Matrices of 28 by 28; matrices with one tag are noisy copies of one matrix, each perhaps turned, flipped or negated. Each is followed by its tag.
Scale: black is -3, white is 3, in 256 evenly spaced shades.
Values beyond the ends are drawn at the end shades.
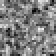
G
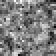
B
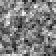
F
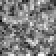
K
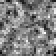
K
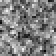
F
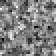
G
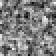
G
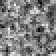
G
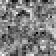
K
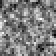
B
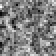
K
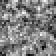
K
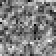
F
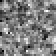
G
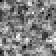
G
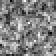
F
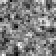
G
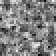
G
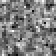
G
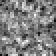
K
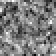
F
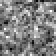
F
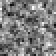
F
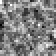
B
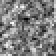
F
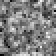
B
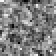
B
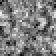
K
